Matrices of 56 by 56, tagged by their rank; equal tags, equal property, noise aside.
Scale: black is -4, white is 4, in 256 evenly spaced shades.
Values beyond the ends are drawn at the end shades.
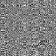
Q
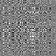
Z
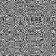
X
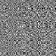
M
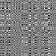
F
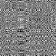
Z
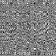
X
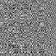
M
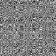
X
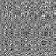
Q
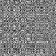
Q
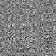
X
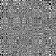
Z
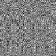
X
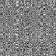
M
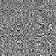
X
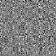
M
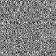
M
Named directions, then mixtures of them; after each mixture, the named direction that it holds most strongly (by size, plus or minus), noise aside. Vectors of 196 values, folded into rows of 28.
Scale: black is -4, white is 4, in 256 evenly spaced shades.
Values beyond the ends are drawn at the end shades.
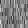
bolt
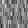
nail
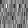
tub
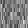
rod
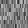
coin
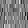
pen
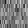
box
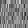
pen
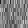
bolt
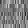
pen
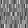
pen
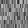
coin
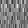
coin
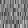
bolt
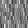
nail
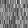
box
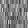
nail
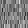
pen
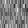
box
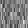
rod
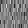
tub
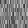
box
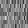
coin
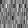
tub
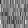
bolt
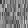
rod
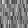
nail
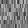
coin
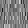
pen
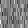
bolt
